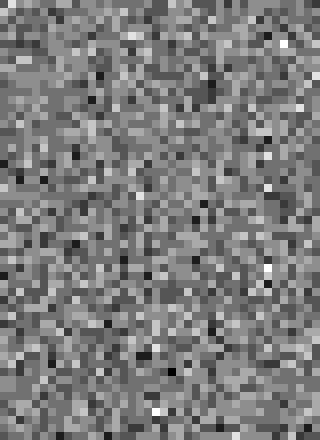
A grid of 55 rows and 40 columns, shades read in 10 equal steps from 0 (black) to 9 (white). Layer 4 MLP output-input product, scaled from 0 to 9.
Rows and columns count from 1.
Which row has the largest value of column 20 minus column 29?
44
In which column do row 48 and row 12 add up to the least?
27
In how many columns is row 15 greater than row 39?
15
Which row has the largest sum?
52
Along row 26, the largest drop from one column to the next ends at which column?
26
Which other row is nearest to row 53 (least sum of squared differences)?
49
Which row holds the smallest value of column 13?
10
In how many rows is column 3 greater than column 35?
20
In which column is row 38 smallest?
1
